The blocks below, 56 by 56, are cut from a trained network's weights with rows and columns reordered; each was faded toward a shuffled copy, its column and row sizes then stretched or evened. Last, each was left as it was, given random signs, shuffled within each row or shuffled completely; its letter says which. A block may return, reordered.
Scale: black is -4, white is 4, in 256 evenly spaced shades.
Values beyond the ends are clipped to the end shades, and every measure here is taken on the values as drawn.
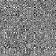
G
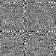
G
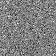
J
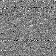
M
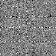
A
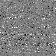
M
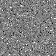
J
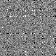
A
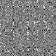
G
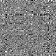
G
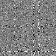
A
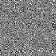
G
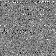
M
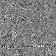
M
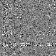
A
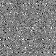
M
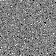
J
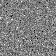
J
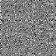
G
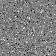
J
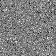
J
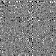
G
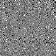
G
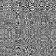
G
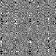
G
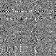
G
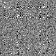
A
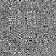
G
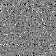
M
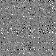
A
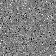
J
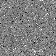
J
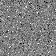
J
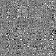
G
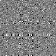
G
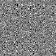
A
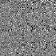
G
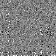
A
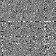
A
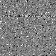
M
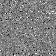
M
